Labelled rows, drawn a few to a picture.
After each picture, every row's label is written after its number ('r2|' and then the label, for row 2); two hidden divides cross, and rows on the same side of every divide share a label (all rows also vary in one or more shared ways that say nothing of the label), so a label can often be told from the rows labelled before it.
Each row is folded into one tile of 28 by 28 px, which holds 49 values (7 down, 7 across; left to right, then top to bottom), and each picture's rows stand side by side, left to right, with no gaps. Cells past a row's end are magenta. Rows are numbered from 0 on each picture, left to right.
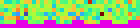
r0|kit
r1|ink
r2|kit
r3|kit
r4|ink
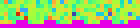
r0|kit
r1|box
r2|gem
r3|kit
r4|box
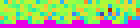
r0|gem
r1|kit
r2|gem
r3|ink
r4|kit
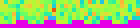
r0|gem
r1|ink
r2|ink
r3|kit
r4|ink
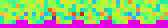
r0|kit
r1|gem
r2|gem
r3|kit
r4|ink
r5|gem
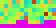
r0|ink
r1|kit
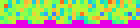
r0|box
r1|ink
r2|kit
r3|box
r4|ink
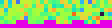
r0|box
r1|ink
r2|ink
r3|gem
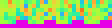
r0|ink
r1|box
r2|ink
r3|ink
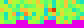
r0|gem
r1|ink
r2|ink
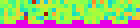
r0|kit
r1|kit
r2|gem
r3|ink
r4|gem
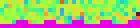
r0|ink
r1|kit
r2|kit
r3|gem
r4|kit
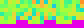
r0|gem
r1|kit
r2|box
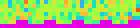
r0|box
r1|box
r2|ink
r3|box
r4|ink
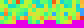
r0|gem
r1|box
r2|box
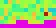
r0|gem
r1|kit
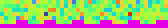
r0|gem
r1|gem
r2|box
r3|kit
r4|ink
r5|box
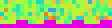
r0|gem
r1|box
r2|kit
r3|gem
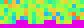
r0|kit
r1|gem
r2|gem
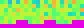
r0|box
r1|box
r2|ink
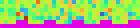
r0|kit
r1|ink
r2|kit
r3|gem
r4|gem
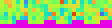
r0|ink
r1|gem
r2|kit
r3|gem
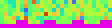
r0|box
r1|kit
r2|box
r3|box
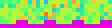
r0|box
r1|box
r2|ink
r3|gem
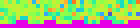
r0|kit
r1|gem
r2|ink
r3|kit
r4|box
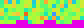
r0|box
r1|ink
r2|box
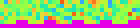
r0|gem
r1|gem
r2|ink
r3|ink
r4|kit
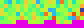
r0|box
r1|kit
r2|box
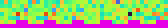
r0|box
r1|box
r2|box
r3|gem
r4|gem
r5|gem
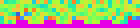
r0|kit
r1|gem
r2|gem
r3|ink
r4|kit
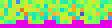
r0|box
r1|gem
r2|kit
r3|gem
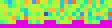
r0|box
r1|gem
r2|ink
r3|box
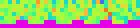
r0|kit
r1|ink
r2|box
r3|box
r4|ink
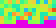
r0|gem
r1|kit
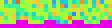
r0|gem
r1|ink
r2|box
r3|box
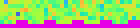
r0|gem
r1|gem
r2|box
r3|gem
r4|kit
